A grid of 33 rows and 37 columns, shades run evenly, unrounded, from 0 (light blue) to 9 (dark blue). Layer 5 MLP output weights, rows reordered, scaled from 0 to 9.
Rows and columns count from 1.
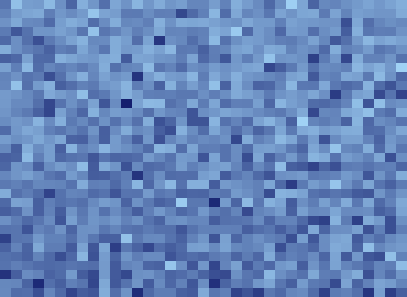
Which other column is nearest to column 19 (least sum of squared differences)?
21
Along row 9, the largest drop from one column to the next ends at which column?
14
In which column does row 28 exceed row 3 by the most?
11
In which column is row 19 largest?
29
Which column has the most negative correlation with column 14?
19
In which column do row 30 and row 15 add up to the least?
37
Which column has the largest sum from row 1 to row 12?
32
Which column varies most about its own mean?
20
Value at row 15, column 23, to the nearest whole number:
4
